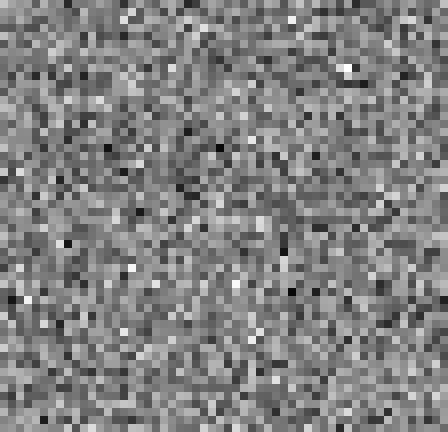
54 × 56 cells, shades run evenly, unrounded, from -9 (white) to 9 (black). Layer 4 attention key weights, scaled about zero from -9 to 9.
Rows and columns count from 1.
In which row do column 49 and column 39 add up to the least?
6
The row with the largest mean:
23
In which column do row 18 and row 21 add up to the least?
32
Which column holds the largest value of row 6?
55
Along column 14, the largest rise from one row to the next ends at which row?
19
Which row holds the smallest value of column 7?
7
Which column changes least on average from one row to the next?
15
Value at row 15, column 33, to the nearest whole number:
3
